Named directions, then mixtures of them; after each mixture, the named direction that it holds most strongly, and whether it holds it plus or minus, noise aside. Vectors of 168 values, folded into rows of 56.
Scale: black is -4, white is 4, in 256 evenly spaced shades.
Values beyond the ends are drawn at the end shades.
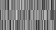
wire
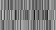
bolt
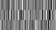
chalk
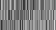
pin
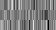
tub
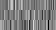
tub, plus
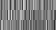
pin, minus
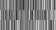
wire, minus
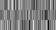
tub, plus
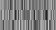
bolt, plus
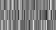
tub, plus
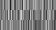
chalk, minus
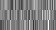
tub, minus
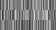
bolt, minus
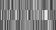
tub, minus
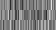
chalk, minus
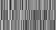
pin, minus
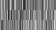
pin, plus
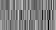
chalk, plus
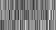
pin, plus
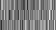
pin, plus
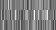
bolt, minus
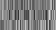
bolt, plus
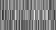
bolt, minus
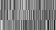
pin, minus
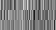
pin, minus
